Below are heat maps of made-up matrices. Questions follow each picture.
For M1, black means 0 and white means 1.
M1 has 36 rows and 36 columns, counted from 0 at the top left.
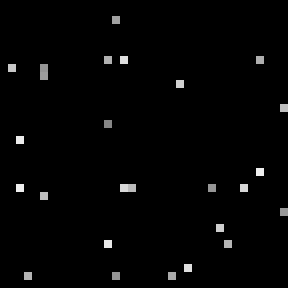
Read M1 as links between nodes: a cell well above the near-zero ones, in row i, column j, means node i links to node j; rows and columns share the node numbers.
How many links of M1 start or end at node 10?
1
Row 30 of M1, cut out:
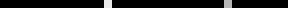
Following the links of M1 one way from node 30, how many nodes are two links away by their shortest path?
2
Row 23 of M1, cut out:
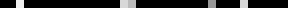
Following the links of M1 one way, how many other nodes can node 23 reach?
10
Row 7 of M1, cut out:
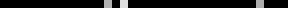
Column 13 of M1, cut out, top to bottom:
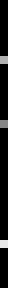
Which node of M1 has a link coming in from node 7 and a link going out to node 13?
node 15
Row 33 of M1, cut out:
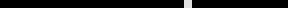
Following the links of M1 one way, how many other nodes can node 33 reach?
11
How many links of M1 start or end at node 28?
2
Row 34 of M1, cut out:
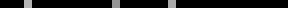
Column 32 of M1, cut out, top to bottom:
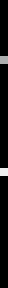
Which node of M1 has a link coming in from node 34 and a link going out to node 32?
node 21
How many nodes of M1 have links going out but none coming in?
8
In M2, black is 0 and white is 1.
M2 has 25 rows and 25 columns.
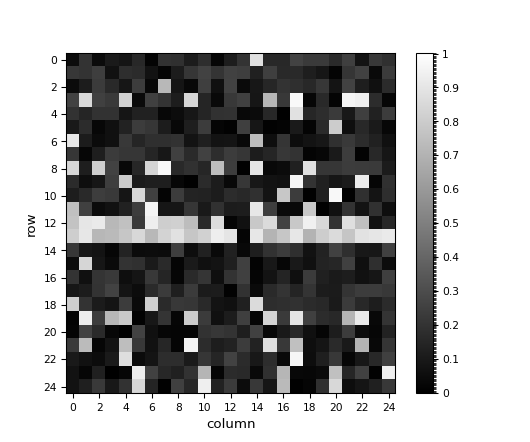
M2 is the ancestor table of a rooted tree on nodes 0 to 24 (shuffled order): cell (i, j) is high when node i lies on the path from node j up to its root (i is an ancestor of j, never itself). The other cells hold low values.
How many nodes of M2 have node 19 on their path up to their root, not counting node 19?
8
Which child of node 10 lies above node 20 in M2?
5
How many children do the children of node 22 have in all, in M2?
1
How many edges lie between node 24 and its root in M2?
2
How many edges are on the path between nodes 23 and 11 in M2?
4
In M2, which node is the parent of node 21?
3
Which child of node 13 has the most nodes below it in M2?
12
